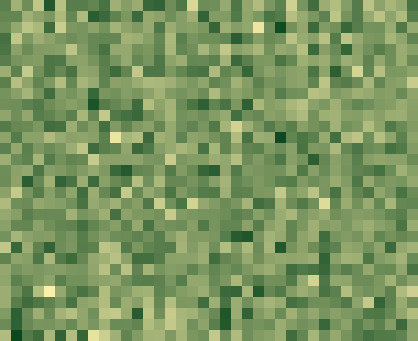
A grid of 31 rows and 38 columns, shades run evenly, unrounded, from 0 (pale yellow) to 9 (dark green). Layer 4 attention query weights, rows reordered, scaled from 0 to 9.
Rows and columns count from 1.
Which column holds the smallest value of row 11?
10
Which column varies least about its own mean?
25
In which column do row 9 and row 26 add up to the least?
29
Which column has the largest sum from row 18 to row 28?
8
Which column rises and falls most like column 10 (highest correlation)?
1
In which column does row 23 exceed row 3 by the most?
24
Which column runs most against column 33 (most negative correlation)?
31
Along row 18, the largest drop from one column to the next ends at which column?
12
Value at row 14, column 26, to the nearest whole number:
5
